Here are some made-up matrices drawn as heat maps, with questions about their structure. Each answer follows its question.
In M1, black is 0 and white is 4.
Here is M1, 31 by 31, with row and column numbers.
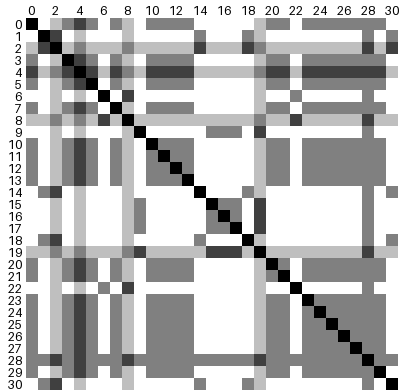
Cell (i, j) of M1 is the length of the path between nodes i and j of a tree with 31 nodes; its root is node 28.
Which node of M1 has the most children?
4
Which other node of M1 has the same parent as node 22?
6
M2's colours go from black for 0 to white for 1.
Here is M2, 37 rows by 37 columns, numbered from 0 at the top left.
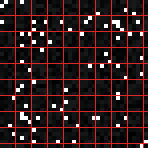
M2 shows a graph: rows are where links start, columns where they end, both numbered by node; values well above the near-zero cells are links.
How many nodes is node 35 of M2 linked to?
4
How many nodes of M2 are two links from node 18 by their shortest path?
3
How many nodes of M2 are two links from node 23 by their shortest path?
6
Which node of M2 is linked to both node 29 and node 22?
node 16
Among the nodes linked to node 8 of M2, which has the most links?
node 5
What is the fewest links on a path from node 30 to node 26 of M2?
6
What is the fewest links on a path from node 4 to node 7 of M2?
6
